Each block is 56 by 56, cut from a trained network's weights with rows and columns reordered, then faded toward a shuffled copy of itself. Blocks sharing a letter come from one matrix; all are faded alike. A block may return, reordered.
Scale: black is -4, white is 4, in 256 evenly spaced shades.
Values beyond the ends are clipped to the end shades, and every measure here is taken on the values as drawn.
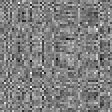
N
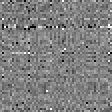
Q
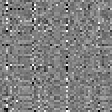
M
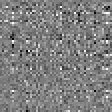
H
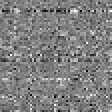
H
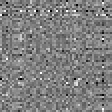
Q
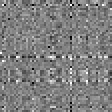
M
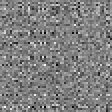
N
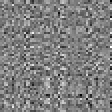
N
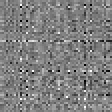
M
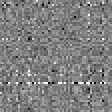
Q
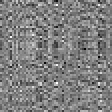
N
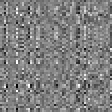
N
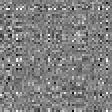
H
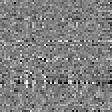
H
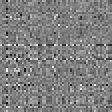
M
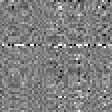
Q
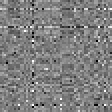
M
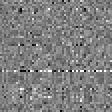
Q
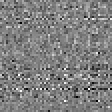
H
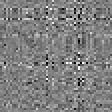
M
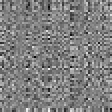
N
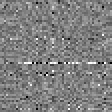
Q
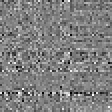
H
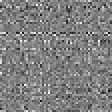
H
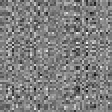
N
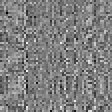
N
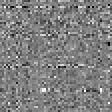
H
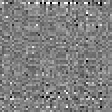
Q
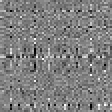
M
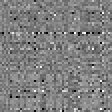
Q
